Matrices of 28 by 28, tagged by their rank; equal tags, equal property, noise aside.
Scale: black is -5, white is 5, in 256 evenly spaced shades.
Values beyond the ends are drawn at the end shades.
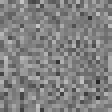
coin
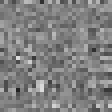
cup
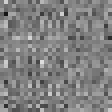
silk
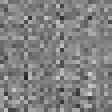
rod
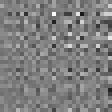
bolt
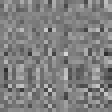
bolt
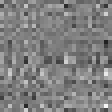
silk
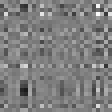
bolt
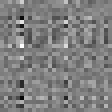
bolt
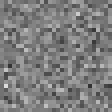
coin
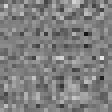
rod
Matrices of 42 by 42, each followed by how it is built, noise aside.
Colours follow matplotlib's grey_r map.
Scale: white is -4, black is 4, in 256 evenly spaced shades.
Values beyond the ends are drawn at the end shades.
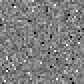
sparse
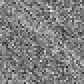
Toeplitz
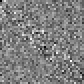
banded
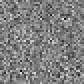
low rank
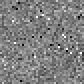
sparse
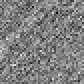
Hankel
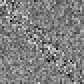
banded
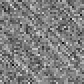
Toeplitz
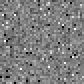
sparse
